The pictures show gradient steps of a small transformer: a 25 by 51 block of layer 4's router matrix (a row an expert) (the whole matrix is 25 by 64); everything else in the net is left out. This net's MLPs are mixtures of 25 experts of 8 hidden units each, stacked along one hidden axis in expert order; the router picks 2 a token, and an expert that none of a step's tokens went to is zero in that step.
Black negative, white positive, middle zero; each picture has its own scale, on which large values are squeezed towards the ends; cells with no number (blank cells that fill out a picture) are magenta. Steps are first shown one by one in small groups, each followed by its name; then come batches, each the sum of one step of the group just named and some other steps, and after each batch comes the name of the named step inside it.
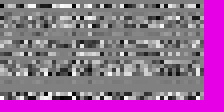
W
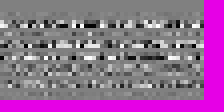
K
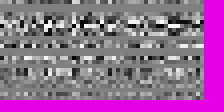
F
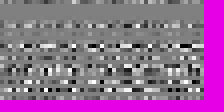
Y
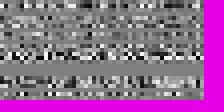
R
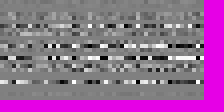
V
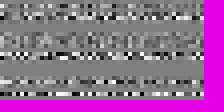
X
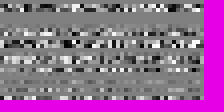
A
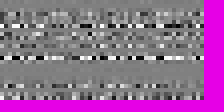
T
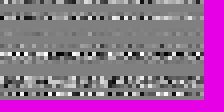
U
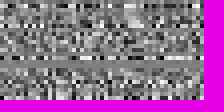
T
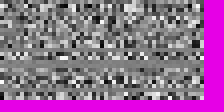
X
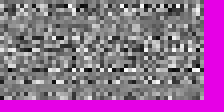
A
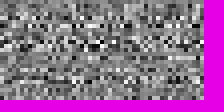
V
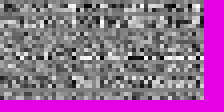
R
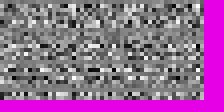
X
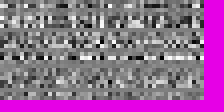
T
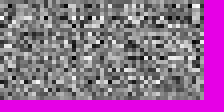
F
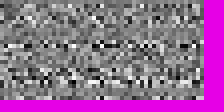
W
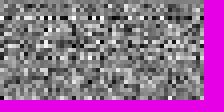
A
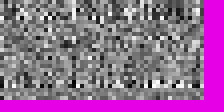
A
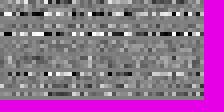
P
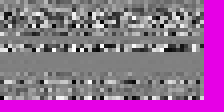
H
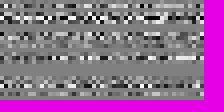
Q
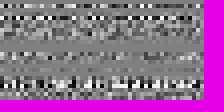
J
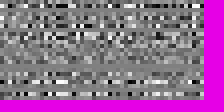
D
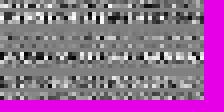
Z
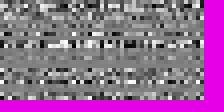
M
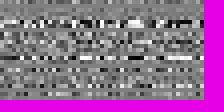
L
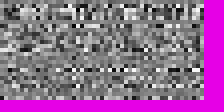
H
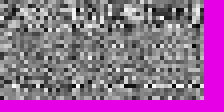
Z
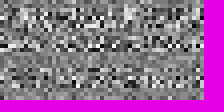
Q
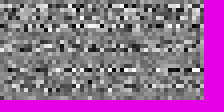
M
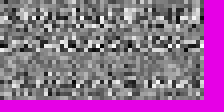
M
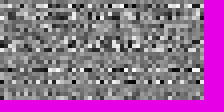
H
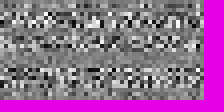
J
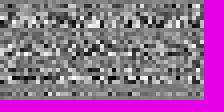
D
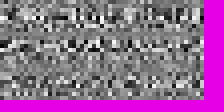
Z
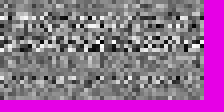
Q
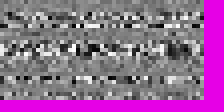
H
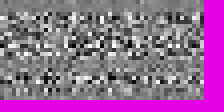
L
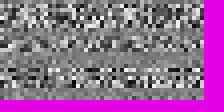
J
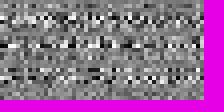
Z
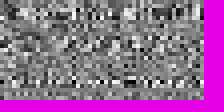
H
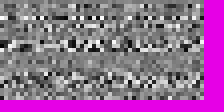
J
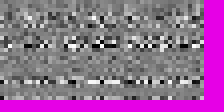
H
